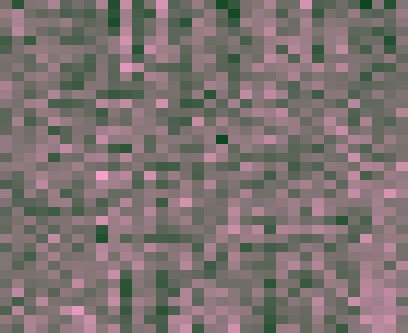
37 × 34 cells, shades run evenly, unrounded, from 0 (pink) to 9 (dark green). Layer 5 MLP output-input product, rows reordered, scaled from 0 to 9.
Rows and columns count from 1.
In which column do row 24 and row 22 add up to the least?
33
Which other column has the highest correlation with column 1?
21
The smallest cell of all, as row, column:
20, 9
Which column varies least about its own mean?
34
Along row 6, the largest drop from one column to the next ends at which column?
13
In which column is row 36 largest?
23
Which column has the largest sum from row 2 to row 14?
16
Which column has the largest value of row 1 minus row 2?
2
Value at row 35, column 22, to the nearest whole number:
6
